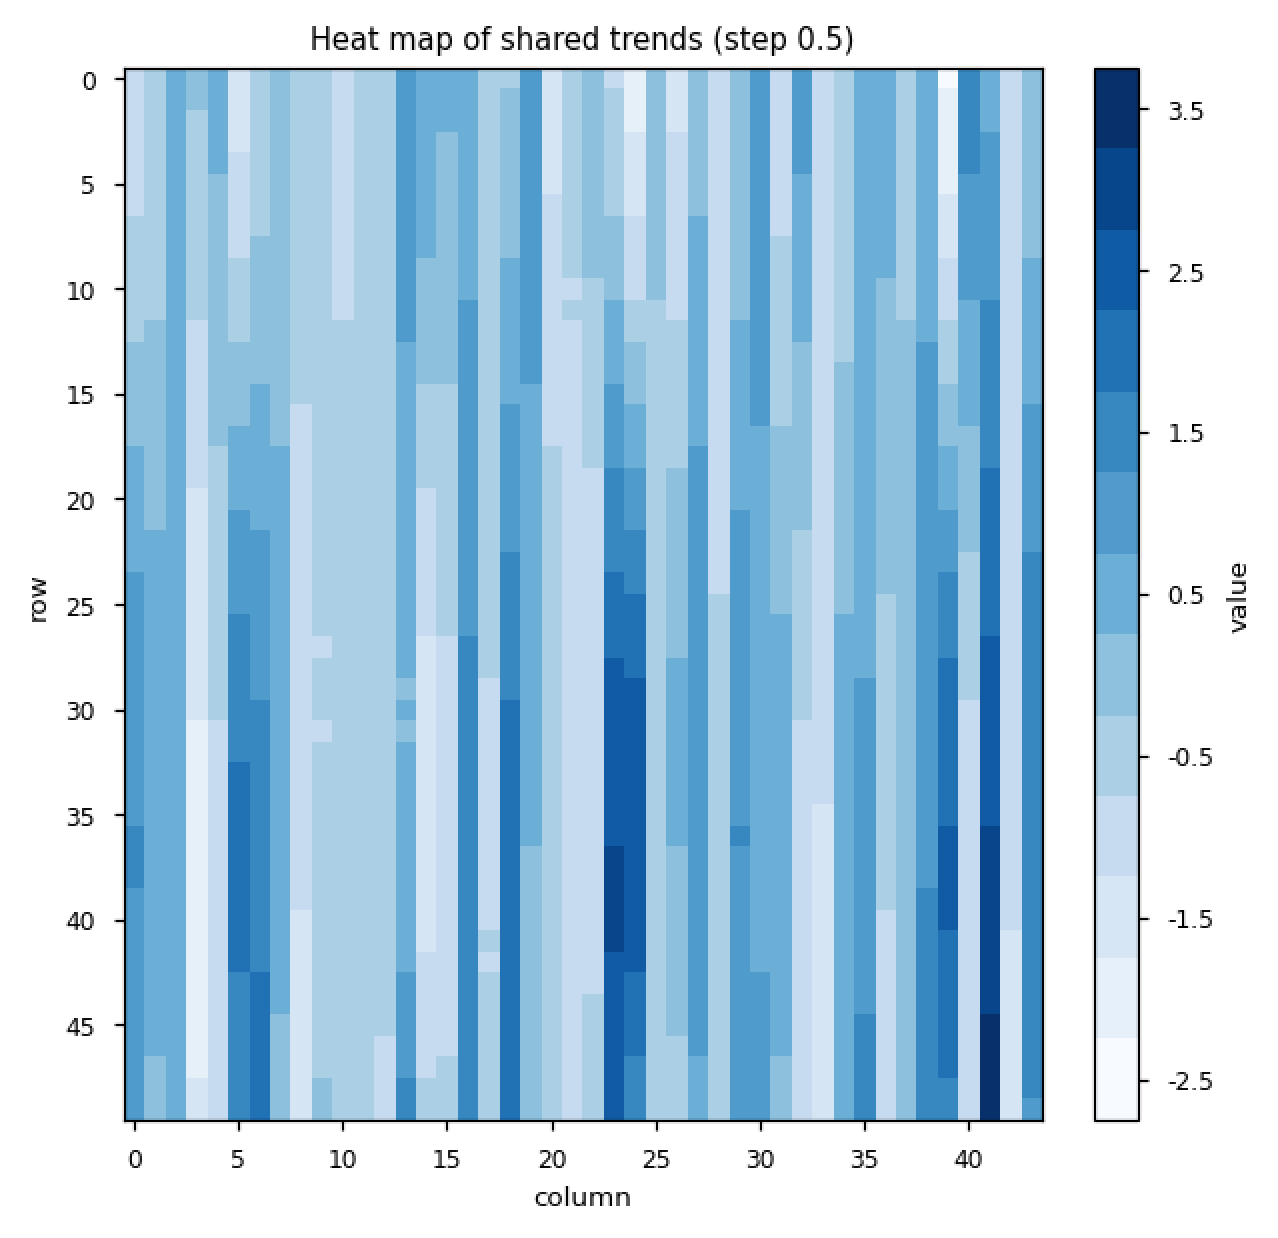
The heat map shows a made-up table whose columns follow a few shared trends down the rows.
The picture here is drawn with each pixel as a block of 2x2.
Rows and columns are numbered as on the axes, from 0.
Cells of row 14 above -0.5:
27
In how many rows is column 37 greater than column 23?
1
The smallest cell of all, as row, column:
0, 39
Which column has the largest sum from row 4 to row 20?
41
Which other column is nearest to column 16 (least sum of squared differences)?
38
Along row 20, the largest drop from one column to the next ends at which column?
42
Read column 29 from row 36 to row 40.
1.5 1 1 1 1
